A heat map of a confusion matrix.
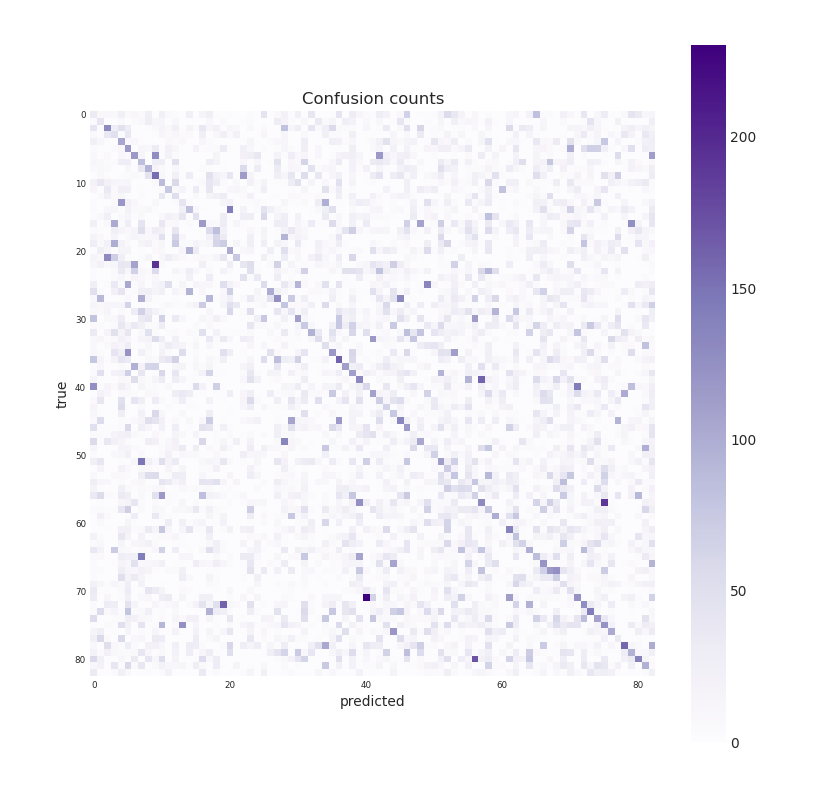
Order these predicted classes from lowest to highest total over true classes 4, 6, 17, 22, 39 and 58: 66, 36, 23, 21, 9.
21, 36, 66, 23, 9
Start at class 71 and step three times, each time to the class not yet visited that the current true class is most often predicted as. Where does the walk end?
65
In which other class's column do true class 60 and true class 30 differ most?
56
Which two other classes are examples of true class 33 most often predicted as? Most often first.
41, 47
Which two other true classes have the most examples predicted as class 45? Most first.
27, 73
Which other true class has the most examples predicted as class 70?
5
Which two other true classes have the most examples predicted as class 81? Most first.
49, 34
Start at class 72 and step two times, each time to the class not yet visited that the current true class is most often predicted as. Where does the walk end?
3
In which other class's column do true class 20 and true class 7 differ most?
14
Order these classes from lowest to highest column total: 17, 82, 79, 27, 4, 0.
79, 27, 17, 0, 4, 82
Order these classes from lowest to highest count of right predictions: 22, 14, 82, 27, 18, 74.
82, 22, 18, 14, 74, 27
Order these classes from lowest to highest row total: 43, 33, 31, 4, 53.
43, 4, 33, 53, 31
